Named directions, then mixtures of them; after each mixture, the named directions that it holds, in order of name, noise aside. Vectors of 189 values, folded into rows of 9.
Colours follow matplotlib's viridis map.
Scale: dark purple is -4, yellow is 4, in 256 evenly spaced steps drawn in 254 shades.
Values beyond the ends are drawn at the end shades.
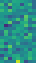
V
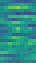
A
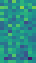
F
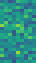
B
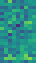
B, F.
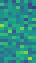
B, F.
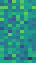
F.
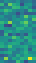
A, F, V.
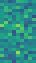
B.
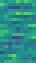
A.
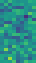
A, B, V.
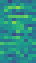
A, B.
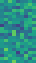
B.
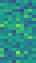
B.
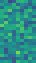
B.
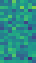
F.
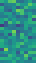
B.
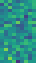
B, V.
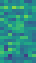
A, B, F.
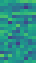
A, B, V.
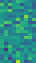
B, V.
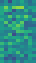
A, B, F.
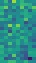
F.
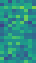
A, F.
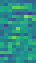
A, V.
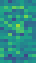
A, B, F.
